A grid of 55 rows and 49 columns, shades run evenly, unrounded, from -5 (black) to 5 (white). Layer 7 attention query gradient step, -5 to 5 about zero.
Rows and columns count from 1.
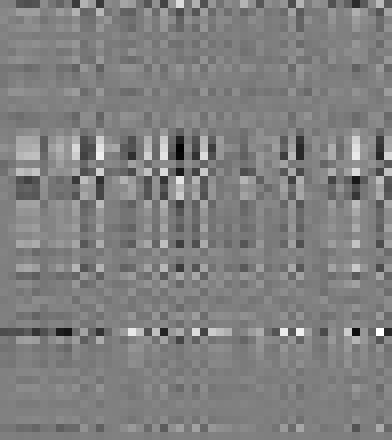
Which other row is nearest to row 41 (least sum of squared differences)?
33
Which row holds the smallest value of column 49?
42
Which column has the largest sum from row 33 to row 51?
44
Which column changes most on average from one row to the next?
45
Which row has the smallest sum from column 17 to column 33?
20
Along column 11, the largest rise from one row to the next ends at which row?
23
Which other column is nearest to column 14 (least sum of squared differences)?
47
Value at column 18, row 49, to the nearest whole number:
0
